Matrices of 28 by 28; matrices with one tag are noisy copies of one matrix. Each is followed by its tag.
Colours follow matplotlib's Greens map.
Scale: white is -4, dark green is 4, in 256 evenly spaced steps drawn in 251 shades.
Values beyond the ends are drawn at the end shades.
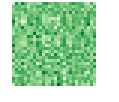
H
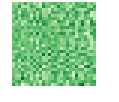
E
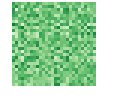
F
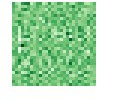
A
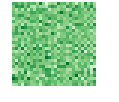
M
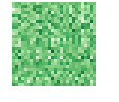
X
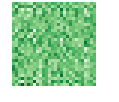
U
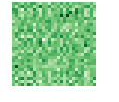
U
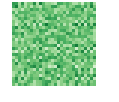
M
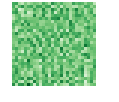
U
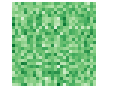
H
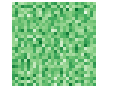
U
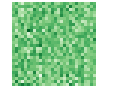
U
